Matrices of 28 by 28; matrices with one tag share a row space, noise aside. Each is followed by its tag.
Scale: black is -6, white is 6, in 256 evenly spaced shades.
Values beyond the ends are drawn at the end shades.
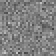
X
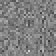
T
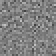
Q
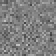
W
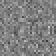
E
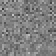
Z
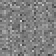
Q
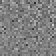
E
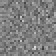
Q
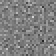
T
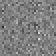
E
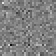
W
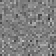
E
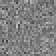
X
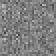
X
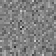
Q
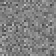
X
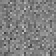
W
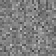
Q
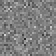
W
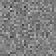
W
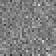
Q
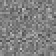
Q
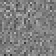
W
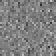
T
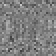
Z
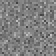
T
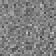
T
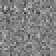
W
